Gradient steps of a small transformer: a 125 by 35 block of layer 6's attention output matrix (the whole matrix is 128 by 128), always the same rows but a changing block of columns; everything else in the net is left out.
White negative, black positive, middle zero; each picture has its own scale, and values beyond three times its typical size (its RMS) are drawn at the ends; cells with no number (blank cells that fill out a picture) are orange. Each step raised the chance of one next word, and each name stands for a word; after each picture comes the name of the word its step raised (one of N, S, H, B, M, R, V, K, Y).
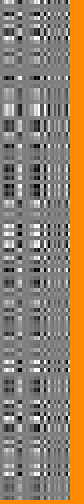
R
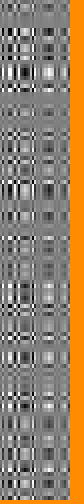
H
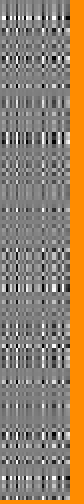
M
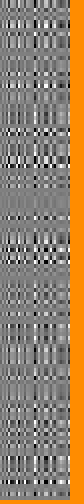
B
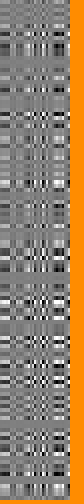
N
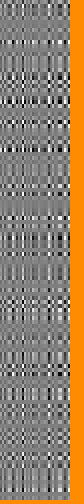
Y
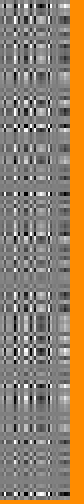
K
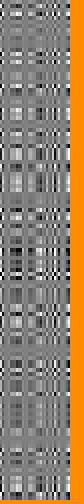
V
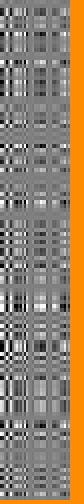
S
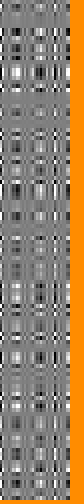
H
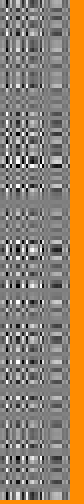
B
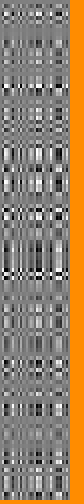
V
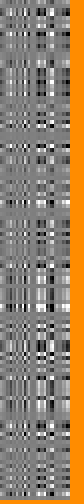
S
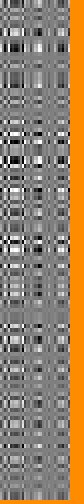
B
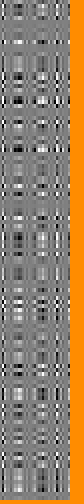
Y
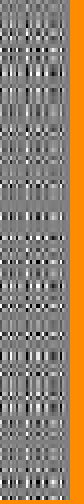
H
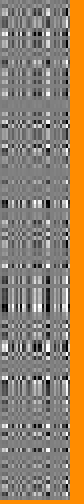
S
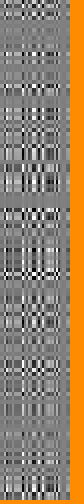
V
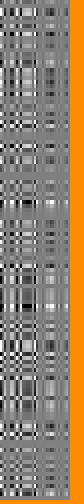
S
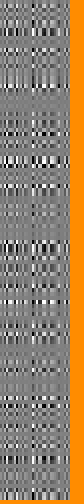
B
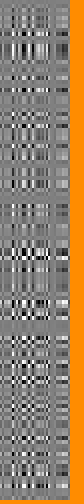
N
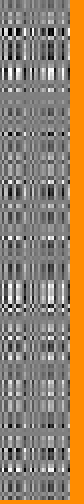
H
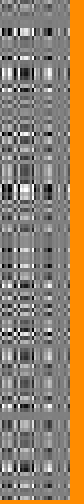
H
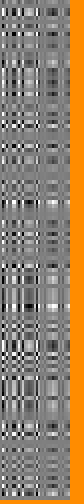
S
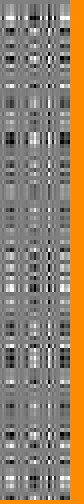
M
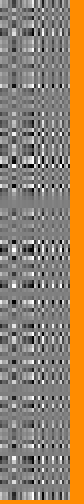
B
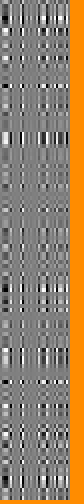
M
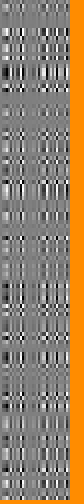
H
